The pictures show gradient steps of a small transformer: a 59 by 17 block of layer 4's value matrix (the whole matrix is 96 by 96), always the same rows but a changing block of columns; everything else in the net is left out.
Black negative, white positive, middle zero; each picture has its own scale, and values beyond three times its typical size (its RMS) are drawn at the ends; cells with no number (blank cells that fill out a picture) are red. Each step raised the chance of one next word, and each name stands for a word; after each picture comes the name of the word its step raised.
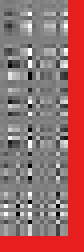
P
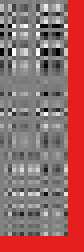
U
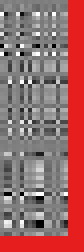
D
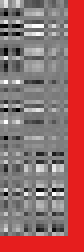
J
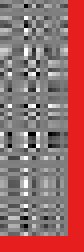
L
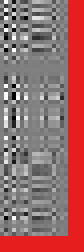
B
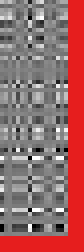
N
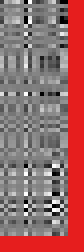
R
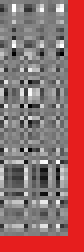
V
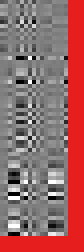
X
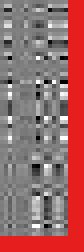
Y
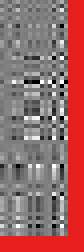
Y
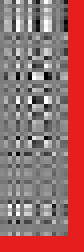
P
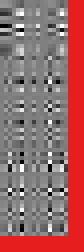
J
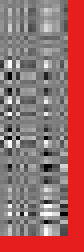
P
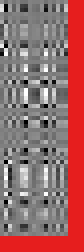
V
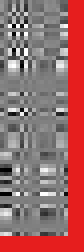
U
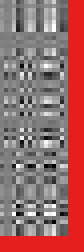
P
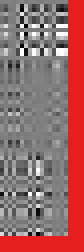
U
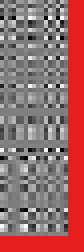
N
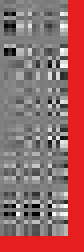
P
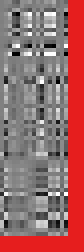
D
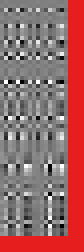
Y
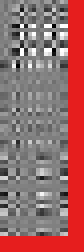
U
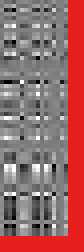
Y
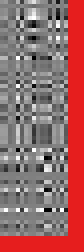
N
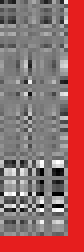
R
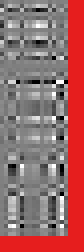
Y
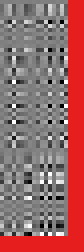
X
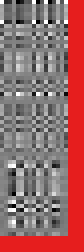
R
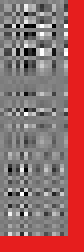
U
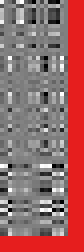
R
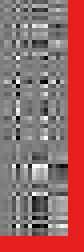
Y
